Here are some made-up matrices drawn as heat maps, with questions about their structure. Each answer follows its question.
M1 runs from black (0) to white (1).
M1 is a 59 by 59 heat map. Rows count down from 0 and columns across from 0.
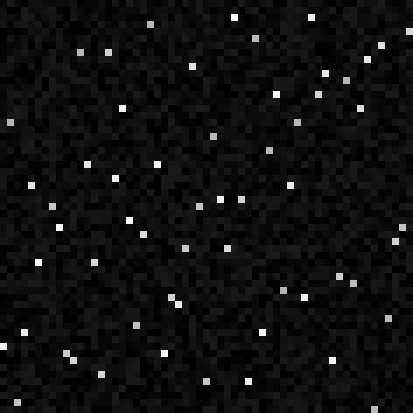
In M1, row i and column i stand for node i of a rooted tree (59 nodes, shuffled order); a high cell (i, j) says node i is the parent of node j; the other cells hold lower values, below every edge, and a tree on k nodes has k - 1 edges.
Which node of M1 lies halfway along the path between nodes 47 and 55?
13
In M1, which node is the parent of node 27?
9
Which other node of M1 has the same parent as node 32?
26
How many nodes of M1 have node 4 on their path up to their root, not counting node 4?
3
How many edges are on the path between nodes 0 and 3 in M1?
7
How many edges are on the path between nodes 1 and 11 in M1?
4
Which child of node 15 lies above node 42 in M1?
17
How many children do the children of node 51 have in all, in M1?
3
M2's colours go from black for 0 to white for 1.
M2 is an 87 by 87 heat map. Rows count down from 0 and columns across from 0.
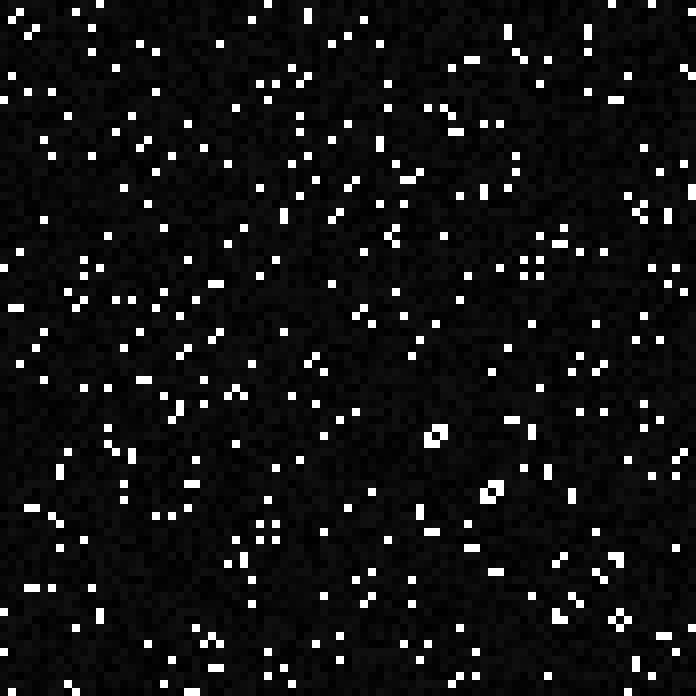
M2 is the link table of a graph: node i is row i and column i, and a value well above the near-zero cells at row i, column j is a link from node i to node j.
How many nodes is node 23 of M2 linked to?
6
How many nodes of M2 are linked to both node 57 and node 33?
1
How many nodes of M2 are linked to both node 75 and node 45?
1
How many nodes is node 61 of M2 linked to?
4
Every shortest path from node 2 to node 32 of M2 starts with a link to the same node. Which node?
node 1
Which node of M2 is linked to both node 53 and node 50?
node 80
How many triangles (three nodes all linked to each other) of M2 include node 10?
4
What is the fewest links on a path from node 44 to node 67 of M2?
6
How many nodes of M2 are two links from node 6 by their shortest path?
5
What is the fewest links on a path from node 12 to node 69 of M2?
2
